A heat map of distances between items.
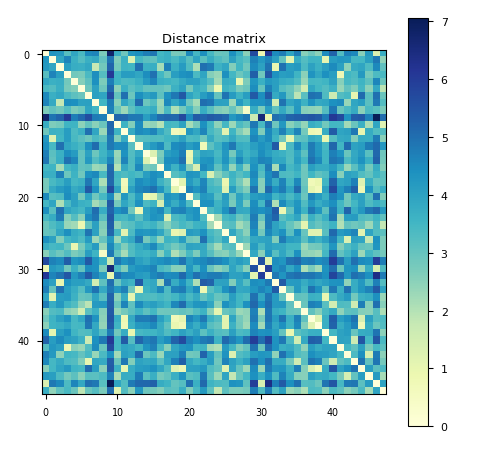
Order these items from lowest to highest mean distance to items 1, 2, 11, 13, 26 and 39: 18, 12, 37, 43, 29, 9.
12, 18, 37, 43, 29, 9
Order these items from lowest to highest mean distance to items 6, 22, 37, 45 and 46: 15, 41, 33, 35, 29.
41, 35, 33, 15, 29
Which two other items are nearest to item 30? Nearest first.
0, 46
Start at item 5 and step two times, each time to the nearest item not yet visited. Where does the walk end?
36
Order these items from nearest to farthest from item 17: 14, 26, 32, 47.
47, 26, 14, 32
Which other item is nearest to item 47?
10
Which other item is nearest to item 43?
6
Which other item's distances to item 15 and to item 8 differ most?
28
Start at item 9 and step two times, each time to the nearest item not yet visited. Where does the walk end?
29
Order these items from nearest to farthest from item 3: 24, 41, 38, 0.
41, 24, 0, 38
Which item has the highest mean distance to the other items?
9
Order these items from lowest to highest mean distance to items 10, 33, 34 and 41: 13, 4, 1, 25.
1, 13, 4, 25
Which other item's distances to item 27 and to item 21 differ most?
4
